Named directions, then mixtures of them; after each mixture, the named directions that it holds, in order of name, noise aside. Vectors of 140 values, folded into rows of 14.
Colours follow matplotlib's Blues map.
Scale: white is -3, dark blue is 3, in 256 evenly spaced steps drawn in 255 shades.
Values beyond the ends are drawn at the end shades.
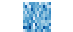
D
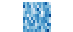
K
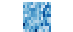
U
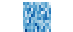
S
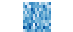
D.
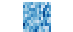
U.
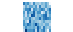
S.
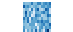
K, S.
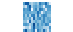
D, S.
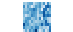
U.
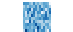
S.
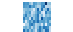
K, U.
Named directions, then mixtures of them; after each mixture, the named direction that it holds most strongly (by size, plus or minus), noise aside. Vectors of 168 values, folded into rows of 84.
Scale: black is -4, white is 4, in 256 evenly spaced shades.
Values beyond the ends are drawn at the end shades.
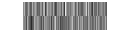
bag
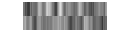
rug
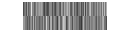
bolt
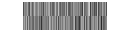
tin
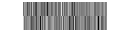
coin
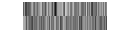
bag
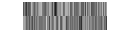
bolt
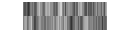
rug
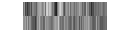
rug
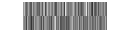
bag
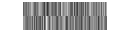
bolt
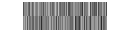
tin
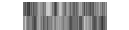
rug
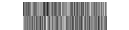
bolt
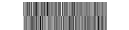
coin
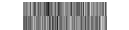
tin
